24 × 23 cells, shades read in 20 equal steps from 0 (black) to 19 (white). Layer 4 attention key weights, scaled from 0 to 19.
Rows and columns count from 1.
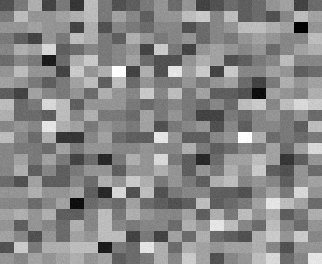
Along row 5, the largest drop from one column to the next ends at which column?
5
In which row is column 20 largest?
19
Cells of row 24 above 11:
10
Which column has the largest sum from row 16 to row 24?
20
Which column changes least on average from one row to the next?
7
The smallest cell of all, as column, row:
22, 3
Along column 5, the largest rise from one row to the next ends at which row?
14
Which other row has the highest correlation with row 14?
24
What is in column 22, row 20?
9
